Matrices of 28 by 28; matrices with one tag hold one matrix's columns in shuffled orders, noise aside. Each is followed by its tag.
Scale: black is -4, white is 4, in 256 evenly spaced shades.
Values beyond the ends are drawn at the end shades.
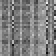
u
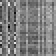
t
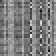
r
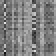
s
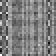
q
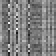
s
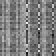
s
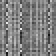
s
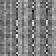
r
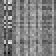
u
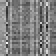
t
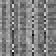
s
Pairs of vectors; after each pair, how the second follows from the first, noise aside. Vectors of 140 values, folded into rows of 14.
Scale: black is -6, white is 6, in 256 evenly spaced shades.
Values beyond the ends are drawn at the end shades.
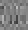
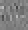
negated, partly zeroed.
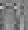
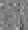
negated, partly zeroed.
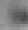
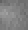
reversed, negated, shrunk.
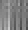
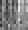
reversed, scaled up.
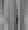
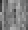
wrapped around.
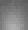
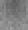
reversed, negated, shrunk.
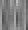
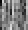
reversed, scaled up.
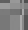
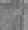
negated, shrunk.
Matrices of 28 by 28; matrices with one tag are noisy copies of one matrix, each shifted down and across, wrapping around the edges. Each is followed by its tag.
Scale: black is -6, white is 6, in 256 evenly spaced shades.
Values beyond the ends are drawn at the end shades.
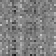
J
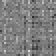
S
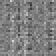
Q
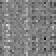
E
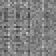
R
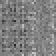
E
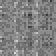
J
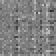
Q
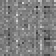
S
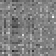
S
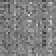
J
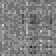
S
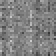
E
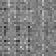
R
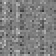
Q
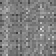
J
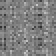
J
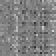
E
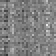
J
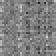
E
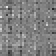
R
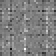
R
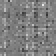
R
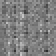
Q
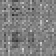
S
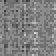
E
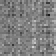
J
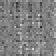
R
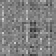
S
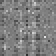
Q
